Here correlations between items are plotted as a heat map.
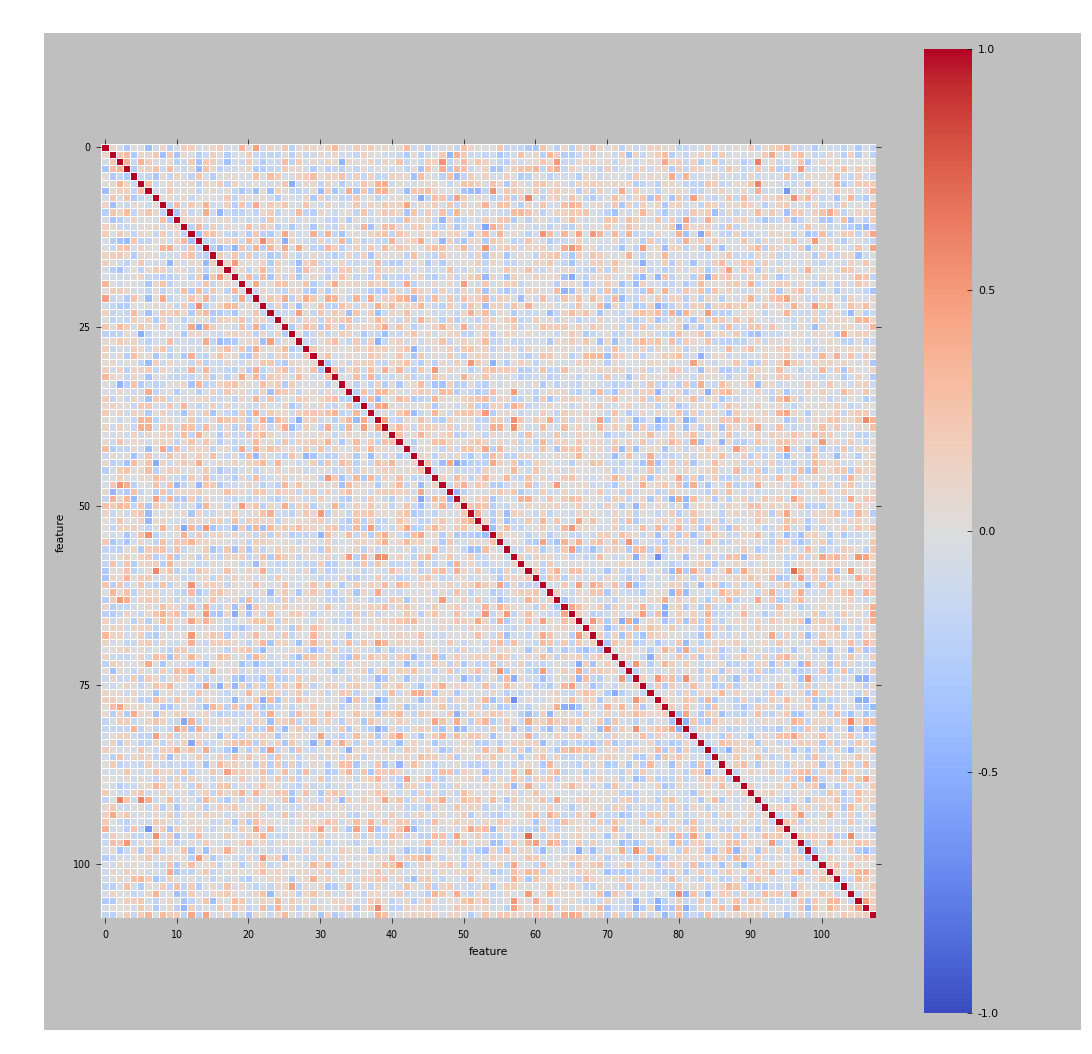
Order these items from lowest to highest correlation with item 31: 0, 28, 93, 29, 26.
26, 93, 28, 0, 29
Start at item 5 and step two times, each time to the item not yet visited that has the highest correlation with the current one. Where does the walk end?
2
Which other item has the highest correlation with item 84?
23
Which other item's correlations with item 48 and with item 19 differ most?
50
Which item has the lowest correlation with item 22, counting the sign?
77
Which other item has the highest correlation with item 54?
6
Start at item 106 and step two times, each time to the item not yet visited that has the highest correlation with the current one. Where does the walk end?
57
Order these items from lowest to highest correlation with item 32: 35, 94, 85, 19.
85, 94, 35, 19
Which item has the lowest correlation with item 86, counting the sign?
41
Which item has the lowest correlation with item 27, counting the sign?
38
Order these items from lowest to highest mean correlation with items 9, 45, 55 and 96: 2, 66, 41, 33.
33, 2, 41, 66
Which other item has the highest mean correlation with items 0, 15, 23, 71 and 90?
21
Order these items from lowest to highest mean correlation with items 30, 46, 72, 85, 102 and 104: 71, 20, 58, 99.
20, 58, 99, 71
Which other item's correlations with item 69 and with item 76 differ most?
71
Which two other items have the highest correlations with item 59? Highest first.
96, 7
